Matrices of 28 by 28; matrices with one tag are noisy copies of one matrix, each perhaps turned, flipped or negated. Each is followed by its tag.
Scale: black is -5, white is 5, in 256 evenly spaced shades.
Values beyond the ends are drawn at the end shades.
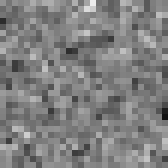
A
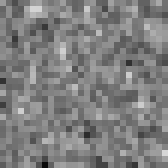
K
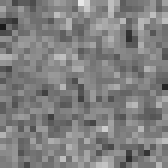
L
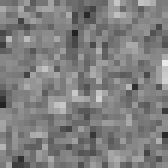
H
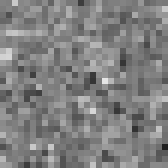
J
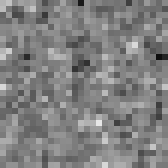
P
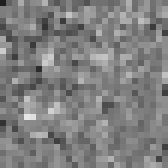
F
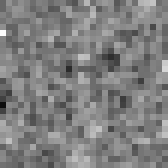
H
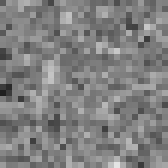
A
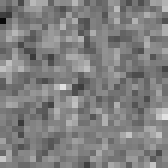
J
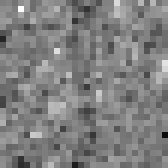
H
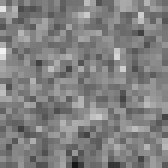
A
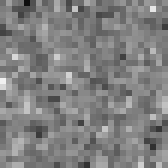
L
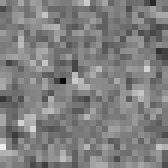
J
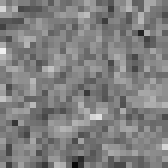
A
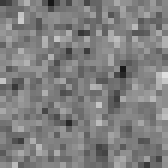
A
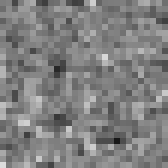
F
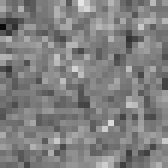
L
